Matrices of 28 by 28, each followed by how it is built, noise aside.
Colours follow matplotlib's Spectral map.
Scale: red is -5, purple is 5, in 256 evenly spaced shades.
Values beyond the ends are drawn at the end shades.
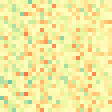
repeating rows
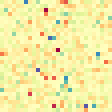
sparse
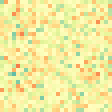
repeating rows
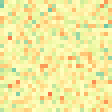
noise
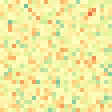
repeating rows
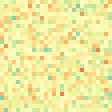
repeating rows
